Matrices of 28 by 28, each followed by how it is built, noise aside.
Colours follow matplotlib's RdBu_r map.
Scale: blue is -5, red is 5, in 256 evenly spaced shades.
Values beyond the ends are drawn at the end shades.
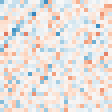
Hankel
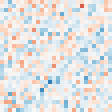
Hankel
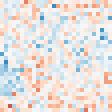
smooth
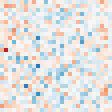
repeating rows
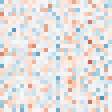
repeating rows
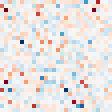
sparse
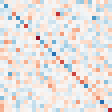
diagonal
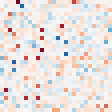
sparse
